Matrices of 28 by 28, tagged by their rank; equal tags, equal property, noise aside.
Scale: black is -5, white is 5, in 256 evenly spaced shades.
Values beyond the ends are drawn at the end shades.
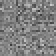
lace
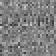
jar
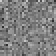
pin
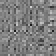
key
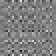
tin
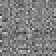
pin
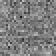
pin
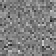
pin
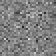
pin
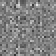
pin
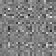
jar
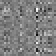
tin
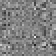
key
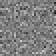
lace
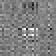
tin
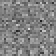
lace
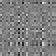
tin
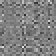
key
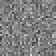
pin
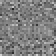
lace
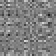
key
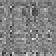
jar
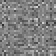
pin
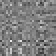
key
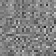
jar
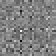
key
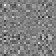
key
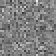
pin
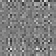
tin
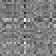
tin
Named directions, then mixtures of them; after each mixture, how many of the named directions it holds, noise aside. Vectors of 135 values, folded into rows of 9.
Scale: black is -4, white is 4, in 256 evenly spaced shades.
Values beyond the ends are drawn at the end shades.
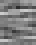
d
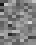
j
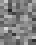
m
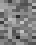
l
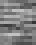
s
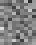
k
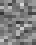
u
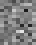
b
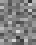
four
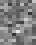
four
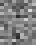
four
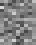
four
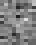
four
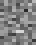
three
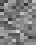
two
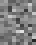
two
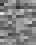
two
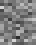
three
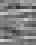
one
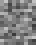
two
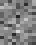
four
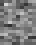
three
